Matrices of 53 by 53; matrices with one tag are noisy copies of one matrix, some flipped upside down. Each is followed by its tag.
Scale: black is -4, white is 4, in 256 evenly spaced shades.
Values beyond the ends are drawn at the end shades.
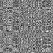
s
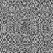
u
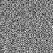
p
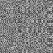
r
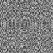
u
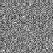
p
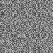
p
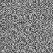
p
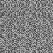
p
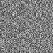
p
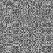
s
